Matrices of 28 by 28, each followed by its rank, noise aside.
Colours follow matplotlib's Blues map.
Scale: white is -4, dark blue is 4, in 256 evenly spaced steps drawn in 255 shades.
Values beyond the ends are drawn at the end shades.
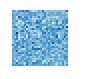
five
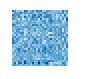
five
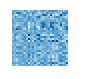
three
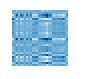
one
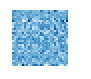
four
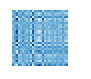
one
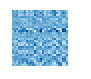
two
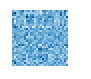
five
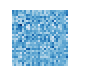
three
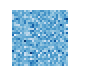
five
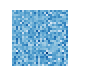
five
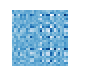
one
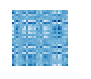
one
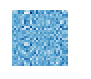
three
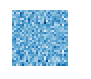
four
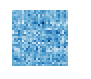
four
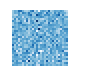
five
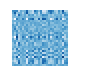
two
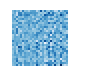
four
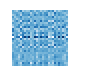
two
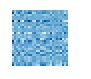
two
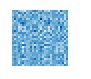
three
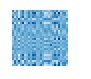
two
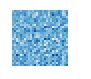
five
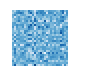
five
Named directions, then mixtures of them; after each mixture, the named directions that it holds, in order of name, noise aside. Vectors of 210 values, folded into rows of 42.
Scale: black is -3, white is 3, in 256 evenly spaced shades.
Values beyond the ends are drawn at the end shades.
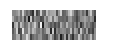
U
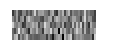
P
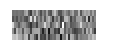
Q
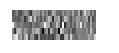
P, Q.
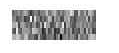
Q, U.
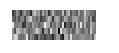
P, Q.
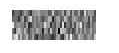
P, Q.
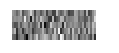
P, Q, U.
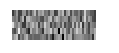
P.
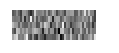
P, Q, U.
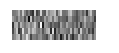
U.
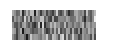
P, U.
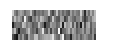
P, Q.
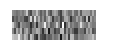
Q.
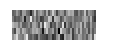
P, Q, U.
